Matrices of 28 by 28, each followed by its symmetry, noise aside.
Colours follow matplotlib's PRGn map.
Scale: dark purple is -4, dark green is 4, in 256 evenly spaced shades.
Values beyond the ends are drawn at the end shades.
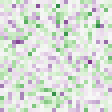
no symmetry.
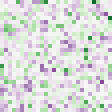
symmetric across the other diagonal.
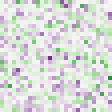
antisymmetric.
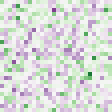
no symmetry.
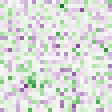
symmetric across the other diagonal.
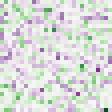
no symmetry.
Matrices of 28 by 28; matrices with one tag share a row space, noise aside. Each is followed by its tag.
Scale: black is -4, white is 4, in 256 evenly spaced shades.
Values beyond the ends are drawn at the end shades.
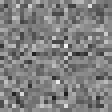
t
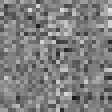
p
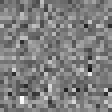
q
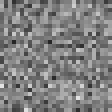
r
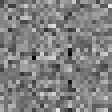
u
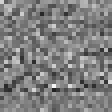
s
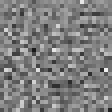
s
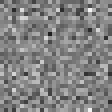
q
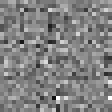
p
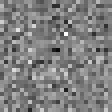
t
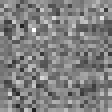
s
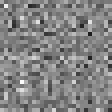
q
